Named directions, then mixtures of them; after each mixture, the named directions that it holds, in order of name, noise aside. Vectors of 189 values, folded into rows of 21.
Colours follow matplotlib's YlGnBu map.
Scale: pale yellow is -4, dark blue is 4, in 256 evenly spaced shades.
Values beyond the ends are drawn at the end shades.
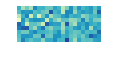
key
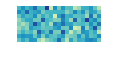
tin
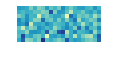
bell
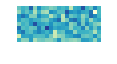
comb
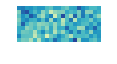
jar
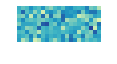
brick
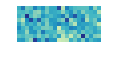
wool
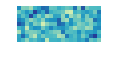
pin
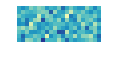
bell.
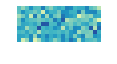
brick.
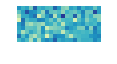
comb, jar, key.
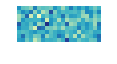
bell, brick, key.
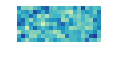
pin.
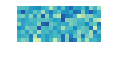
brick.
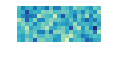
jar, tin, wool.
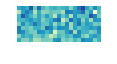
comb, jar.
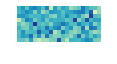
comb, tin.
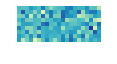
brick.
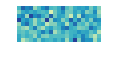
jar, key.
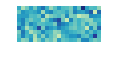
brick, comb, pin.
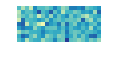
key, pin.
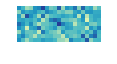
brick, pin, wool.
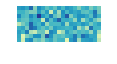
bell, brick, key.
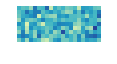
key, pin, tin.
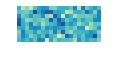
jar, pin.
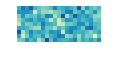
jar, pin.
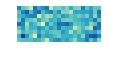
key, pin, tin.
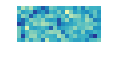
pin.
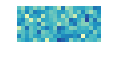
brick, wool.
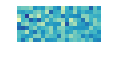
key, wool.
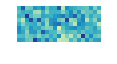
wool.
